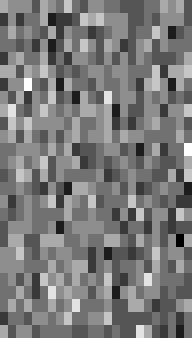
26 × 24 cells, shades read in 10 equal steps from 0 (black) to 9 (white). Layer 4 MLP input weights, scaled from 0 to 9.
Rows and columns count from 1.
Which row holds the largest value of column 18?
26
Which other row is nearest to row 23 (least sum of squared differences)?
21
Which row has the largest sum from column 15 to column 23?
6
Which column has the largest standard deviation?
24
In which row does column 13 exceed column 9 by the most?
2
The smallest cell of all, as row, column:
19, 23
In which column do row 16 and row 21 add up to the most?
7
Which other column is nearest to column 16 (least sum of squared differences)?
5
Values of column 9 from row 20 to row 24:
5 5 4 6 5
